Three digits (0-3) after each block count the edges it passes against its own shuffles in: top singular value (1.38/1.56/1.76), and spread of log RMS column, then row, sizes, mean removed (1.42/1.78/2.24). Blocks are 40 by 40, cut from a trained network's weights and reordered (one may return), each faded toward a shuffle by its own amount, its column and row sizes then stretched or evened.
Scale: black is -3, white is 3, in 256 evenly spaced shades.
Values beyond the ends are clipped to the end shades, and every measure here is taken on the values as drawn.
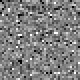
0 1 0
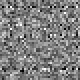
3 1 1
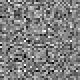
3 1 0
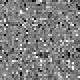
1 2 1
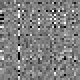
3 3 2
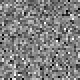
1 0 0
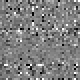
0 2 3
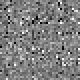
0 2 2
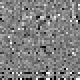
3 1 2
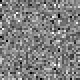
0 1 1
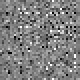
1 2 1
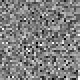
0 1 1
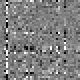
3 3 1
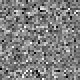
0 0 1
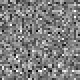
2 1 1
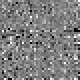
1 3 2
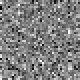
1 3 0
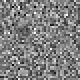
2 0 0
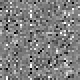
1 3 0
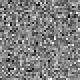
1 0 0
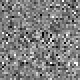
1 1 1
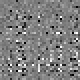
2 3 3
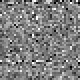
2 1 1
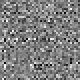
3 0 3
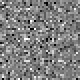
1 1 1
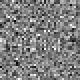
3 1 1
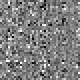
0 3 2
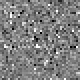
0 0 2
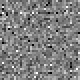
0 1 0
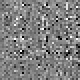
0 3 2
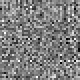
3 1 1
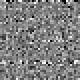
2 0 3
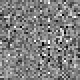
1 2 1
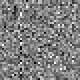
1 1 0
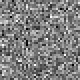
2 0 0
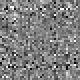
0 2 2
